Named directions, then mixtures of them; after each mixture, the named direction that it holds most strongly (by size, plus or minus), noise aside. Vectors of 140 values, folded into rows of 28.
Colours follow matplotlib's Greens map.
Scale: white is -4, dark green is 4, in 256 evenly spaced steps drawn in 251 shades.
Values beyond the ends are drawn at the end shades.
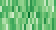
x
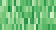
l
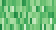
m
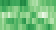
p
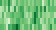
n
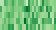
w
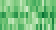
p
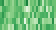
w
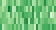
l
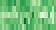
p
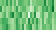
x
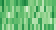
w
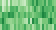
p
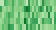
w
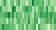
l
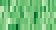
n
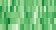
n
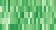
n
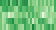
p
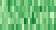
l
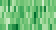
n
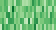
l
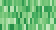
m
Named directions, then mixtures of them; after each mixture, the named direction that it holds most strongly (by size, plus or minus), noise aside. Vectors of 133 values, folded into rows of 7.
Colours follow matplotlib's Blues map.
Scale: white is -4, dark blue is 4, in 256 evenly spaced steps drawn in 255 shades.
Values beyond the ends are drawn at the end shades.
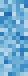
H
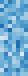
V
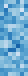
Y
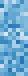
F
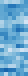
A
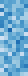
V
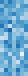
V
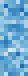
Y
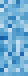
V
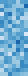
V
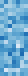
V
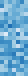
F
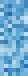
V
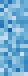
V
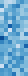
F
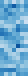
A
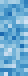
A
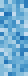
H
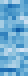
A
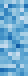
Y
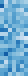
F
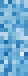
H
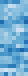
A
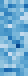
Y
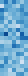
F
